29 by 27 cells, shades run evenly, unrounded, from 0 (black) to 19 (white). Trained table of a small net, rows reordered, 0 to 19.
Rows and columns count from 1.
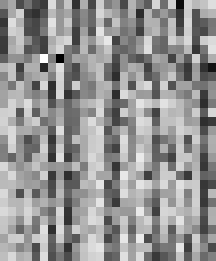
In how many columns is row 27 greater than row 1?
14
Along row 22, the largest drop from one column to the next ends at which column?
26
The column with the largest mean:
13
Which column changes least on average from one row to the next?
11
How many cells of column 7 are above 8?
14
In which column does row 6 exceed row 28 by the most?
27
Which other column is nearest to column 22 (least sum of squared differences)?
17
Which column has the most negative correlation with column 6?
7
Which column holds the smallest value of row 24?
9
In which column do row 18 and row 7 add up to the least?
22
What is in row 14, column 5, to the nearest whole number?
15
